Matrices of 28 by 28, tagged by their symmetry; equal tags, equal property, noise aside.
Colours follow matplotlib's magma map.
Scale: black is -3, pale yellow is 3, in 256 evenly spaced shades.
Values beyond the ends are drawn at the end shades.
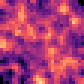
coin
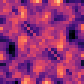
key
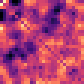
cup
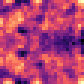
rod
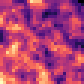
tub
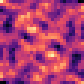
key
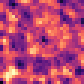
coin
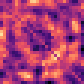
cup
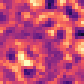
coin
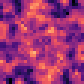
key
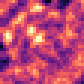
cup
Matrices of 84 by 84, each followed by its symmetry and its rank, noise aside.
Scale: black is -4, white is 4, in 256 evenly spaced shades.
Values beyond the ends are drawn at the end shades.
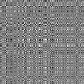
symmetric, rank two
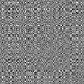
symmetric, rank three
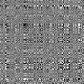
symmetric, rank three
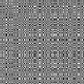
antisymmetric, rank two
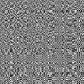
antisymmetric, rank four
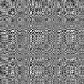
symmetric, rank three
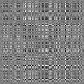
no symmetry, rank two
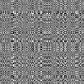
antisymmetric, rank two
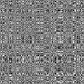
no symmetry, rank four
